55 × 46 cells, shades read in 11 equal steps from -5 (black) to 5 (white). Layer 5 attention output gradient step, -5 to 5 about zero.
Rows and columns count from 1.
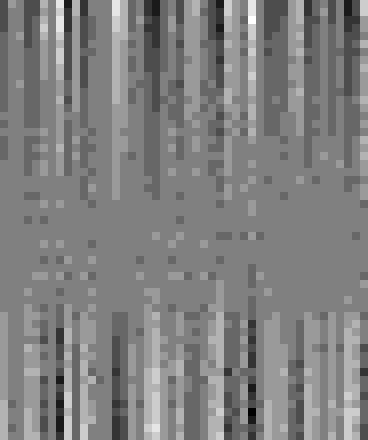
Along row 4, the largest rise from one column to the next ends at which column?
29
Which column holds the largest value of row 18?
46
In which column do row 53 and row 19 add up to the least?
32
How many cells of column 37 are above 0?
12
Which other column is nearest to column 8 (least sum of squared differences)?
15
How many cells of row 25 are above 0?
3
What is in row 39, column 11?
0
